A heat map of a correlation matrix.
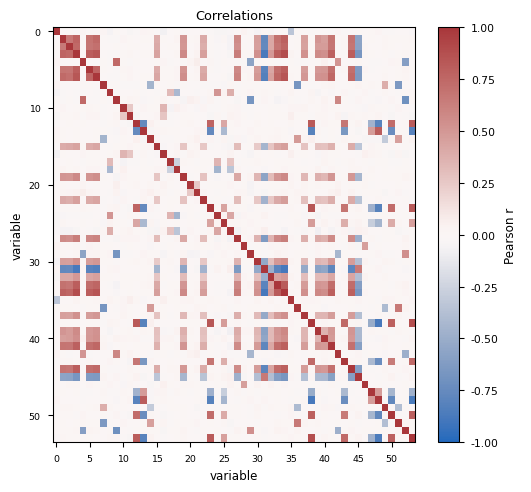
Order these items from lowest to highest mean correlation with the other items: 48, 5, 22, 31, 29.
31, 48, 29, 22, 5
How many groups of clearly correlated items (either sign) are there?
9
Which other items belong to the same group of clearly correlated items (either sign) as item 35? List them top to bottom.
0
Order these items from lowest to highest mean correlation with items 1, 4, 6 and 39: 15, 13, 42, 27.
13, 42, 15, 27
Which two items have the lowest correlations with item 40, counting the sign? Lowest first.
31, 45
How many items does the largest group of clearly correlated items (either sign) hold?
20
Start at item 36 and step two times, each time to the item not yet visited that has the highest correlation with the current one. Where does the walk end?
14
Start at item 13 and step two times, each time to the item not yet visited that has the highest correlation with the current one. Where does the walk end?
47
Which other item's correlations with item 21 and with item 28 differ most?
46
